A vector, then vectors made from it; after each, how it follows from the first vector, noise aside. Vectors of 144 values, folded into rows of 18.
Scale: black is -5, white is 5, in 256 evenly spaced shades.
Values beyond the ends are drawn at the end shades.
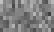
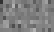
negated, partly zeroed.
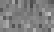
negated, partly zeroed.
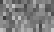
reversed.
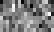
negated, scaled up.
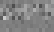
reversed, negated, partly zeroed.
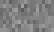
wrapped around, negated, shrunk.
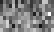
negated, scaled up.
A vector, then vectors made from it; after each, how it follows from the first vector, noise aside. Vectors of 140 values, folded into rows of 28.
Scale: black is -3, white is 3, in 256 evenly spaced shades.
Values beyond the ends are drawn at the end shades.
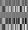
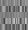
negated, shrunk.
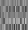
negated, shrunk.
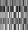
wrapped around.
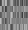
wrapped around, negated, shrunk.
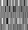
reversed, partly zeroed.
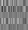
reversed, shrunk.
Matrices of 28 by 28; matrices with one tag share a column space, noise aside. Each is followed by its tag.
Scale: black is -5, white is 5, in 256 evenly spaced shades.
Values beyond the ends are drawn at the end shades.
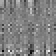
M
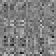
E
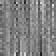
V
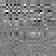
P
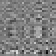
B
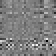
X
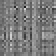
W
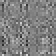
E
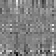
M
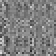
E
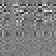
P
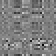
X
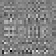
B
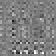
B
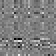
X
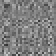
E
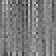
V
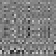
B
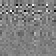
P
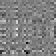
B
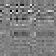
P
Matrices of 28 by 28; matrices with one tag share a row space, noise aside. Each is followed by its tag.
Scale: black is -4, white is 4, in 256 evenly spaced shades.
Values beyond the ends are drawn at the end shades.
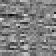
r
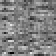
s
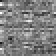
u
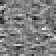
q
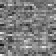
u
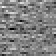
r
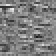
s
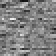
r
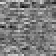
r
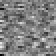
q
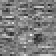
s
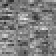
s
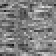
s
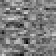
r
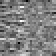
r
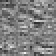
s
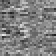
r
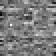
u
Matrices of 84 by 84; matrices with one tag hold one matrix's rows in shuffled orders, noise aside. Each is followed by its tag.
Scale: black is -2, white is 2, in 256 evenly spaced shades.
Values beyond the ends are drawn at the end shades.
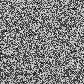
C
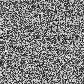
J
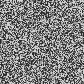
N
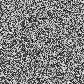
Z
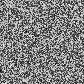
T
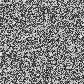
J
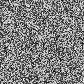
Z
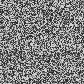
J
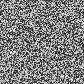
T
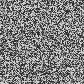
J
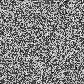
J
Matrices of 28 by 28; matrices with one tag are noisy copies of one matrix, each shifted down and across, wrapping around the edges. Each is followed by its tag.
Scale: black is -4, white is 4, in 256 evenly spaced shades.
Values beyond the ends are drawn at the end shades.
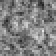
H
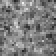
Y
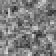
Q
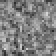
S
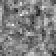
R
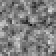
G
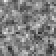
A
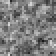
Q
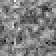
Q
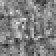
S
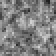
H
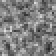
A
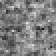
Y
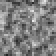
G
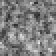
H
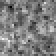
H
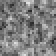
H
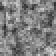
R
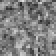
S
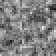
Q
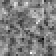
H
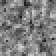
R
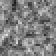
A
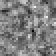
R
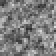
Q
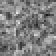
Q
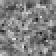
Q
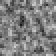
A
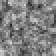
R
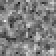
G
